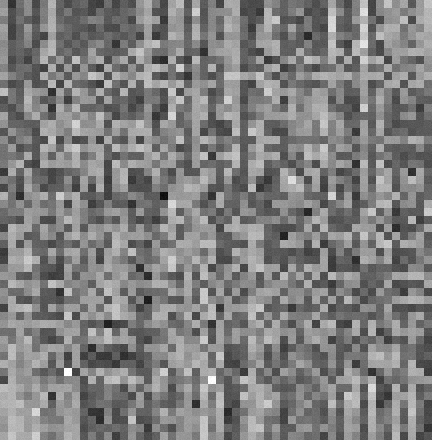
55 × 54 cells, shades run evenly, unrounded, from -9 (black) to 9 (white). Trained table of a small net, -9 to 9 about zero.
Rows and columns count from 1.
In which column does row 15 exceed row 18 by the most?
13
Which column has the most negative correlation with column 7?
40
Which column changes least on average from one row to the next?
24
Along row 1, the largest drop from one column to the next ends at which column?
47
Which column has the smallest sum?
36
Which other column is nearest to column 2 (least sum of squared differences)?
32
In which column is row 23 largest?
37
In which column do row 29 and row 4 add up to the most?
46
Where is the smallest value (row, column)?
25, 21
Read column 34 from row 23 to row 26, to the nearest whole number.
-5 -3 -2 -4
